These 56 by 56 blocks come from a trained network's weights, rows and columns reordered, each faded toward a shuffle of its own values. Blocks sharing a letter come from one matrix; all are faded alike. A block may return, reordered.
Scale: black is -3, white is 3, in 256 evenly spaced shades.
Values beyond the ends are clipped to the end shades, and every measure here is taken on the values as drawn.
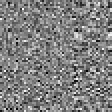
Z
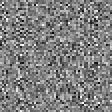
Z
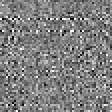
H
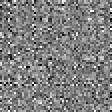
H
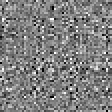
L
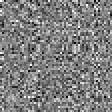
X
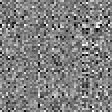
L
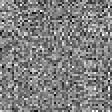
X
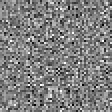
Z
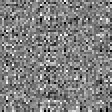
H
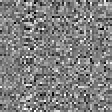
H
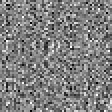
Z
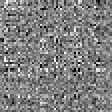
L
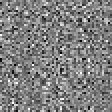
Z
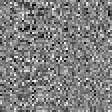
H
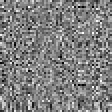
Z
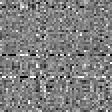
L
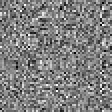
Z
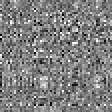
L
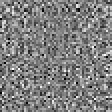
X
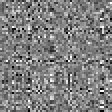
L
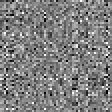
L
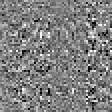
L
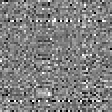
H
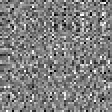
H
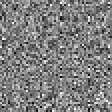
Z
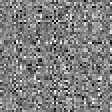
L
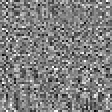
Z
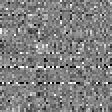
L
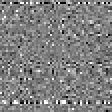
L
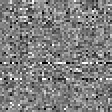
H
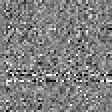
H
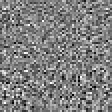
X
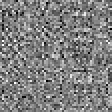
Z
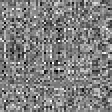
X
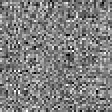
X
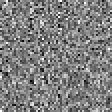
Z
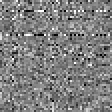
H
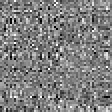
H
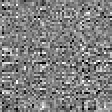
L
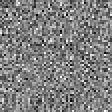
Z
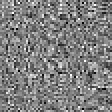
X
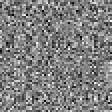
Z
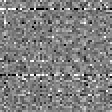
L
